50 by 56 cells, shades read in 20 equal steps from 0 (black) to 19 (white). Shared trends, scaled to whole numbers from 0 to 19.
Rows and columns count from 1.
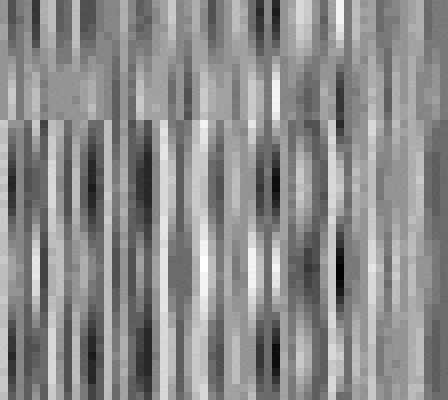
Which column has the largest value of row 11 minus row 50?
35
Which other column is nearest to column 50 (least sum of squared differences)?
29
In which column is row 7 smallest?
33
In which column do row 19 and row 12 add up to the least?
43
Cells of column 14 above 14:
2
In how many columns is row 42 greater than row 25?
17
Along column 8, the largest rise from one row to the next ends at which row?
16
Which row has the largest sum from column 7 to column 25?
14
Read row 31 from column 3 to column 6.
10 8 15 6
